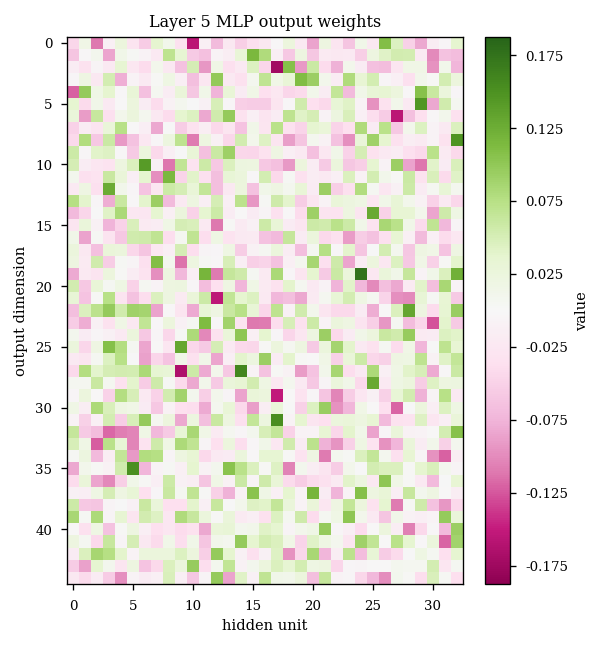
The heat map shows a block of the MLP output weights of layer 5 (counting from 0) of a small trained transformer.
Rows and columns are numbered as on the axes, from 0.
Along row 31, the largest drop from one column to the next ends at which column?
18
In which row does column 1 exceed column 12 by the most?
4
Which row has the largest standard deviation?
27
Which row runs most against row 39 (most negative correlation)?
41
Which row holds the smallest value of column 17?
2
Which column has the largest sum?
32
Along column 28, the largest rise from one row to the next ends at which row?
22
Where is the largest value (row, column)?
19, 24
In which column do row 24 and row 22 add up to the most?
28
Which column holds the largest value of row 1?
15
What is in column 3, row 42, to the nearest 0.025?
0.075
